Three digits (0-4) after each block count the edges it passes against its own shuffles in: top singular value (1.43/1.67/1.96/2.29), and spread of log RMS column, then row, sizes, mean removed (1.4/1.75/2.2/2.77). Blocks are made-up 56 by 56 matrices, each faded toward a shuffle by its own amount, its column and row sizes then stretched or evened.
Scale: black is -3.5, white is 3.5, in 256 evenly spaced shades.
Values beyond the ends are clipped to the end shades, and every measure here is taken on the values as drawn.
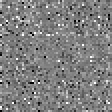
0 2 2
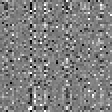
4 3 0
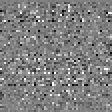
0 1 4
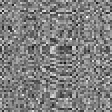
4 2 1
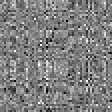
4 3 0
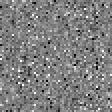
0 2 0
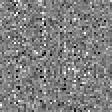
1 2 0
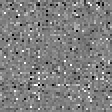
1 1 2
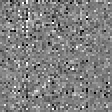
1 2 2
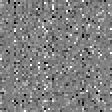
1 2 0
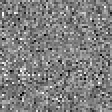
0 0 2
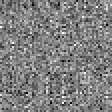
2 2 1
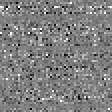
1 0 4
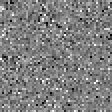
1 0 2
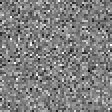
2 1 0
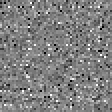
0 1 2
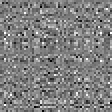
4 2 3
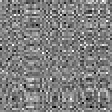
4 1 2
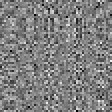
4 3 0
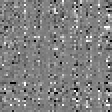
2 4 3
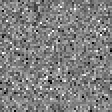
0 0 1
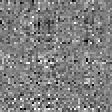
3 2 3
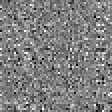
2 3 1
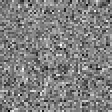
2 0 2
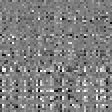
4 2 4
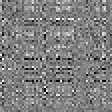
4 3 3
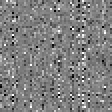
2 4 0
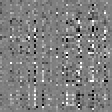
4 4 3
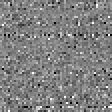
1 0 3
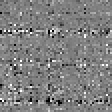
1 3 4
